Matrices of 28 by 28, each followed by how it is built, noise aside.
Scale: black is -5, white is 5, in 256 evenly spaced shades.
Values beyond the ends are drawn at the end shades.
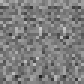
repeating columns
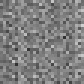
repeating rows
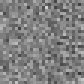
repeating rows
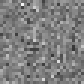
uneven columns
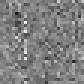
uneven columns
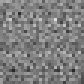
repeating columns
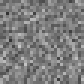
repeating columns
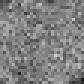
smooth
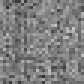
blocks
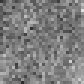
smooth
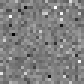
sparse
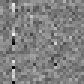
uneven columns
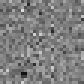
uneven columns
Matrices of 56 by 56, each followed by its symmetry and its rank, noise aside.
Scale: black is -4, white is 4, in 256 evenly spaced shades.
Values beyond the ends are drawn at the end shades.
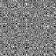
antisymmetric, rank four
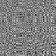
antisymmetric, rank four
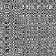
antisymmetric, rank six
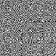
symmetric, rank six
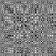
symmetric, rank three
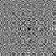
symmetric, rank six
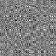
antisymmetric, rank four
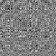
symmetric, rank four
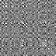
symmetric, rank three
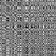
no symmetry, rank three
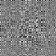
antisymmetric, rank four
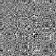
symmetric, rank six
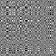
no symmetry, rank three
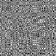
no symmetry, rank six
